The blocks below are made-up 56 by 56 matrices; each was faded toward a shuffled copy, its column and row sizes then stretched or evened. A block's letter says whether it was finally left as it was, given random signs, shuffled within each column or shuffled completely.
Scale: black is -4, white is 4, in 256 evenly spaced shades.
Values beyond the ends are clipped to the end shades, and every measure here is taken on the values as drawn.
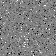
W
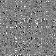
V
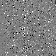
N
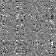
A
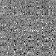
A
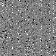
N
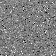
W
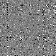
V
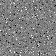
W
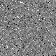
W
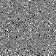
V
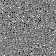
W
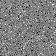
W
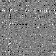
A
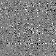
V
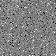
W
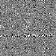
A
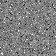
W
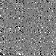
A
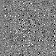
V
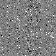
N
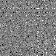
V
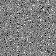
N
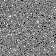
W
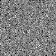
N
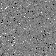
W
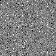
N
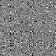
A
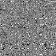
V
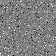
W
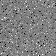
W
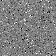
W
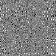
A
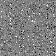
N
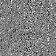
N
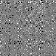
A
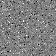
W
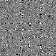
V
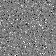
W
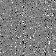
N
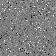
W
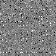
V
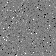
W
